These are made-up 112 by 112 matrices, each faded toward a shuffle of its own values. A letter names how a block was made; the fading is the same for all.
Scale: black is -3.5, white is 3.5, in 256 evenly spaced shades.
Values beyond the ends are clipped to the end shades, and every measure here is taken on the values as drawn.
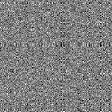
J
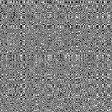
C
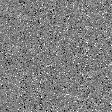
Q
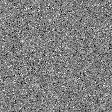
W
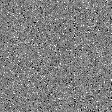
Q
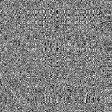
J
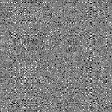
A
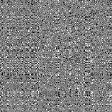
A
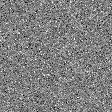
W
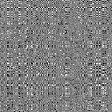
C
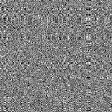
J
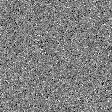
W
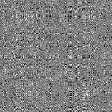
A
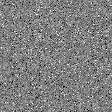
Q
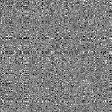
A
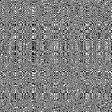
C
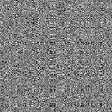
J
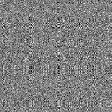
J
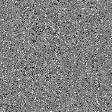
Q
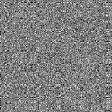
J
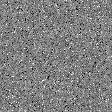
Q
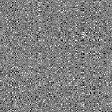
A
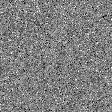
W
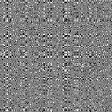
C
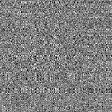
J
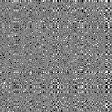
C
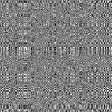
C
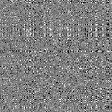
A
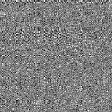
J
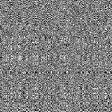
J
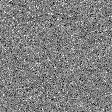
W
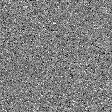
W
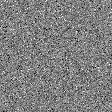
W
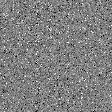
Q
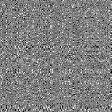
A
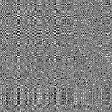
C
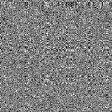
J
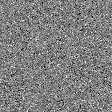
W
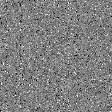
Q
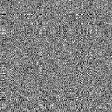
J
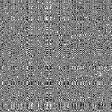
C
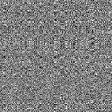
J
